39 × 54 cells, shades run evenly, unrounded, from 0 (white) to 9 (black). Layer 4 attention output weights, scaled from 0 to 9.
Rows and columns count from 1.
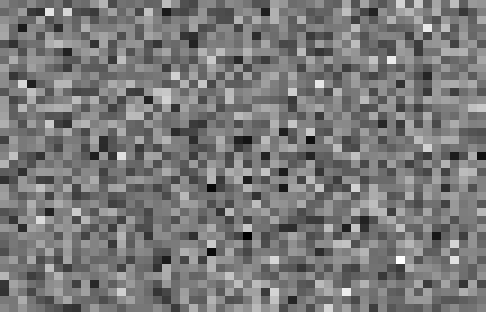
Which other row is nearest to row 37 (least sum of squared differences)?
31
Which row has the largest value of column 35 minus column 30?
18
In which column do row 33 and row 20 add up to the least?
45
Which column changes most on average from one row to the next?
28
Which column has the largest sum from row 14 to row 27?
22
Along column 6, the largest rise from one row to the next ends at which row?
3
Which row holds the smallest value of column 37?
39
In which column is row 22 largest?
32
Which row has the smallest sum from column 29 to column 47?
33
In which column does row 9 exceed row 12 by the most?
19
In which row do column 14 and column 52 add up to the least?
37
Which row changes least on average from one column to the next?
35
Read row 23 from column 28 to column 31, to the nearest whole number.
8 5 6 4
